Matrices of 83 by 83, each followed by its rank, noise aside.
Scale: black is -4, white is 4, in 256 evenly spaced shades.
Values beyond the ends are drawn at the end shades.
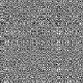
five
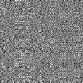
eight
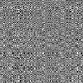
four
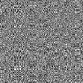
eight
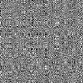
six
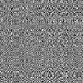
six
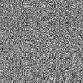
seven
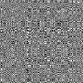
four
